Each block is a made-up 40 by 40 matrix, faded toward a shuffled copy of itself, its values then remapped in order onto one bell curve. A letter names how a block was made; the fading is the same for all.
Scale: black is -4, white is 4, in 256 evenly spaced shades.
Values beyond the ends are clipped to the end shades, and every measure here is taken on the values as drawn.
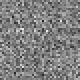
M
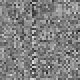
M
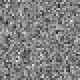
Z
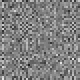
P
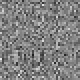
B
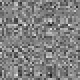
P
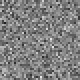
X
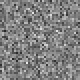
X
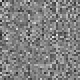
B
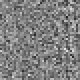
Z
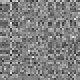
P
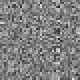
B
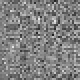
M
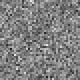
X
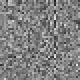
B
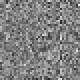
M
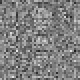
B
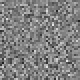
B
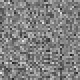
B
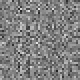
B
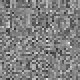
M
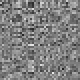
P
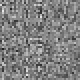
M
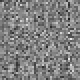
B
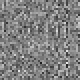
B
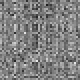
P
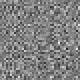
P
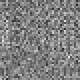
M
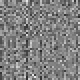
M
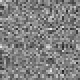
B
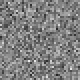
X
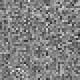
Z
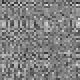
P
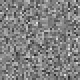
Z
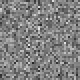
Z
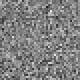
Z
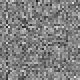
B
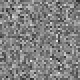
Z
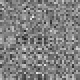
P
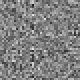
B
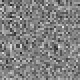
B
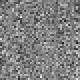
Z
